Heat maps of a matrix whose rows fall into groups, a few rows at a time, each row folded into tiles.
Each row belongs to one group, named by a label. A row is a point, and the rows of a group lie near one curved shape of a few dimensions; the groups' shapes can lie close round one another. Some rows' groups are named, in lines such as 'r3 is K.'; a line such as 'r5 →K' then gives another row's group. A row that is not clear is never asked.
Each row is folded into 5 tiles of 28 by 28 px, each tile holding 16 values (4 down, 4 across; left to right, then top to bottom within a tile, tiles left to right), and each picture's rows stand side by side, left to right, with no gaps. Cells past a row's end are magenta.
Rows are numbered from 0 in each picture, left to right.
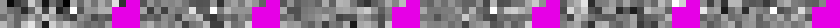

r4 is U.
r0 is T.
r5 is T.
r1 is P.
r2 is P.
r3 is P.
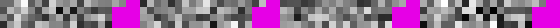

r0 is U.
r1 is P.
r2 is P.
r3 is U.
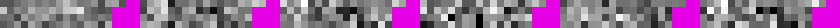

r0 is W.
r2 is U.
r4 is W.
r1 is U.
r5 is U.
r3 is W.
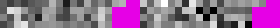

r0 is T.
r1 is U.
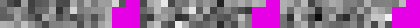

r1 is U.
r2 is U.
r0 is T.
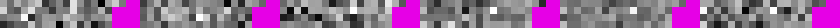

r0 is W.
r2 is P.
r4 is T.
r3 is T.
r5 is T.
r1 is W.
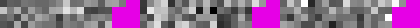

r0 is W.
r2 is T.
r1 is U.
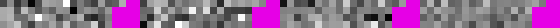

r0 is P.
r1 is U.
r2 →P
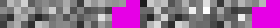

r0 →U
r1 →U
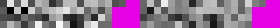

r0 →P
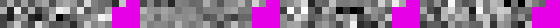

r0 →U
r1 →P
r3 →W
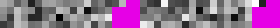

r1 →T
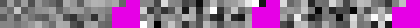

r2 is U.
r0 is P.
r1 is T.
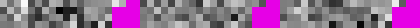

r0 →U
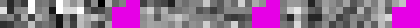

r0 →W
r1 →P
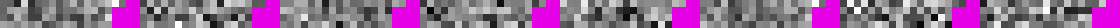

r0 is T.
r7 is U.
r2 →W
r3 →P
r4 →U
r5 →T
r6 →P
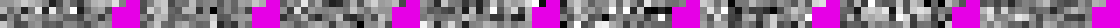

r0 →T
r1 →U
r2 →P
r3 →T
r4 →U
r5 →U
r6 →W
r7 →P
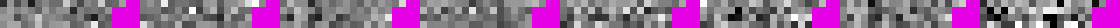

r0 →P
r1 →T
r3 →T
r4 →U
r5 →U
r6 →U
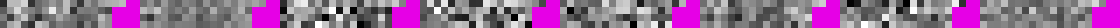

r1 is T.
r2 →U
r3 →P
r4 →P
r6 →T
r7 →T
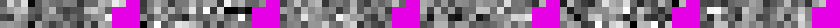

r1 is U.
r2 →W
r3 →U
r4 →P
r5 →T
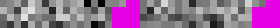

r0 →W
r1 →P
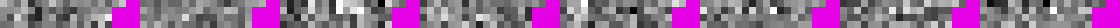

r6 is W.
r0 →U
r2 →W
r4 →U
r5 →T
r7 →T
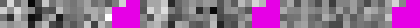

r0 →U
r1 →U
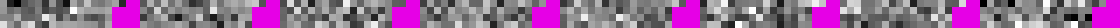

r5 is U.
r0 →T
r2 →P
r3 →P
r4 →W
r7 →P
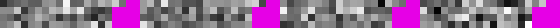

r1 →T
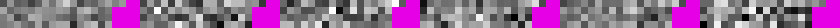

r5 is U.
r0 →P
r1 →P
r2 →T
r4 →W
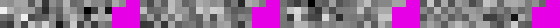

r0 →W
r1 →W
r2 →T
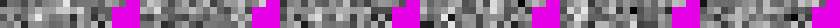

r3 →W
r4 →U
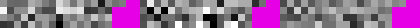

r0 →W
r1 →P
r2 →P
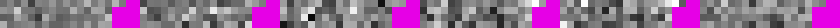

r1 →P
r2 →W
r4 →T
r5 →P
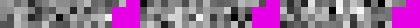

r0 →U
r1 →W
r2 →W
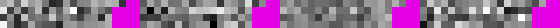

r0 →T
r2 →T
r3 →U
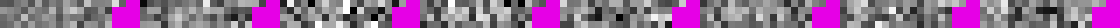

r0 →W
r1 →W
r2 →P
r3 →W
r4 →U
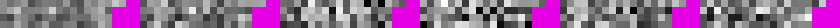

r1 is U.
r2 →W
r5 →U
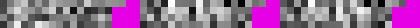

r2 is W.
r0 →U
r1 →W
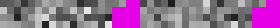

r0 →P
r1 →P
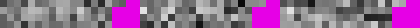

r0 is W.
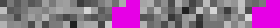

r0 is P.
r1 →T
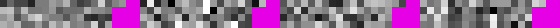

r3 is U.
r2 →P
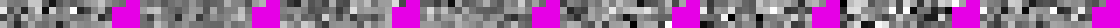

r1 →T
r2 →T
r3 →P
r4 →P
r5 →W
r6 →U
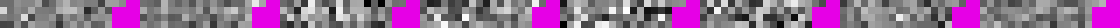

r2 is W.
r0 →W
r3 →T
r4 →U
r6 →W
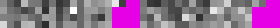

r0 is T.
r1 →T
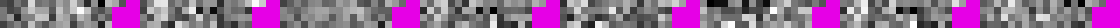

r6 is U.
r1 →U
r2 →W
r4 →U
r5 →T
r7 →W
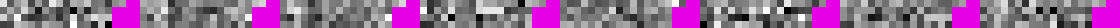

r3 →W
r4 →T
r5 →U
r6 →U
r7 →U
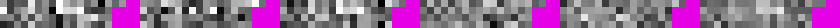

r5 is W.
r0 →W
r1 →T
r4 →W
